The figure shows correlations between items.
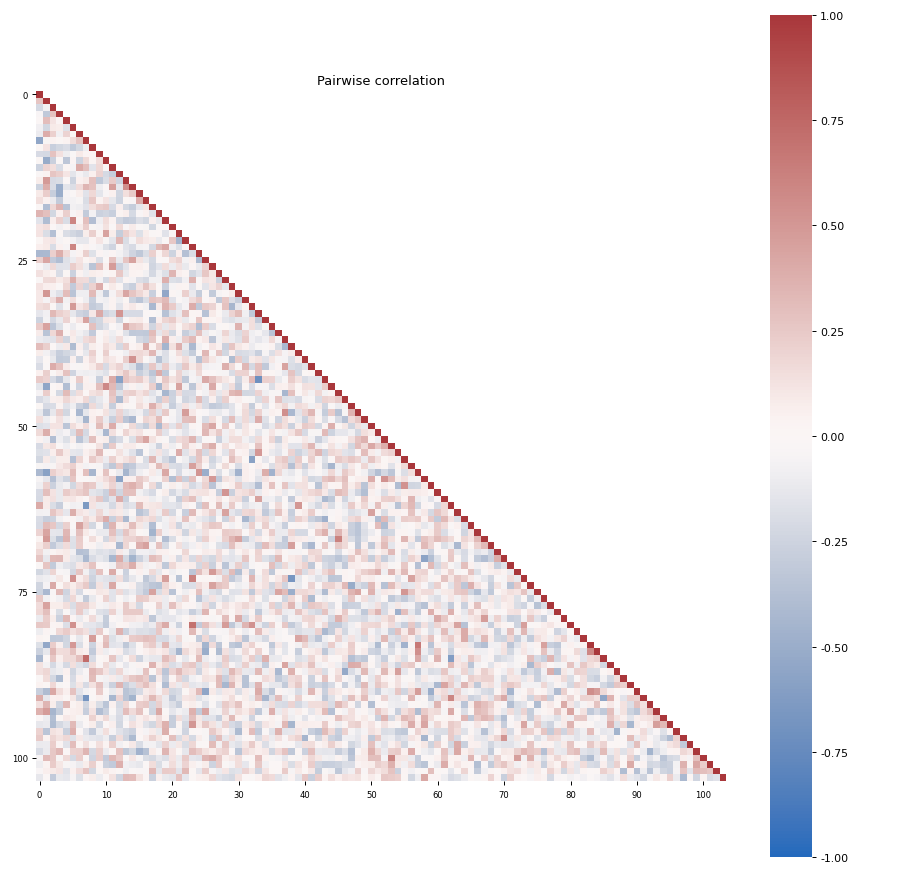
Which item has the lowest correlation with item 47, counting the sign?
74
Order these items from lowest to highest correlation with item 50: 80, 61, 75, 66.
66, 61, 80, 75
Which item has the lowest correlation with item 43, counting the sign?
33
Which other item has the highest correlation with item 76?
83
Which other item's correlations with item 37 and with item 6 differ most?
48
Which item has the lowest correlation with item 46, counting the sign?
87
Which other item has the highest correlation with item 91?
62
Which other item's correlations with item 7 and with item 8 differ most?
85
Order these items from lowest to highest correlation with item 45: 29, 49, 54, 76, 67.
49, 76, 54, 29, 67
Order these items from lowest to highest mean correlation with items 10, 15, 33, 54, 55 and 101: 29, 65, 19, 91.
19, 65, 91, 29
